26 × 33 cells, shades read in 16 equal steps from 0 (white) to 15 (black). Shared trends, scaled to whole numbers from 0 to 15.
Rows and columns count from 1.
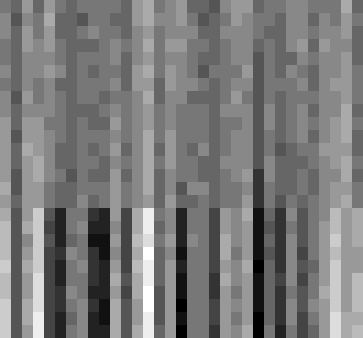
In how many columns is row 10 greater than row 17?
11
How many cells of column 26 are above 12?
1
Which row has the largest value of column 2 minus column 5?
2
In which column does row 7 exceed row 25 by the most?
4
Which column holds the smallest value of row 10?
32
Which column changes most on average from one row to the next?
9
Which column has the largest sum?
24
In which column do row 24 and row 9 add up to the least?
14
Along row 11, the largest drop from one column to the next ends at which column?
3
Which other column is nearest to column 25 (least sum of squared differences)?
15
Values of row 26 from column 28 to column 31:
11 9 6 2
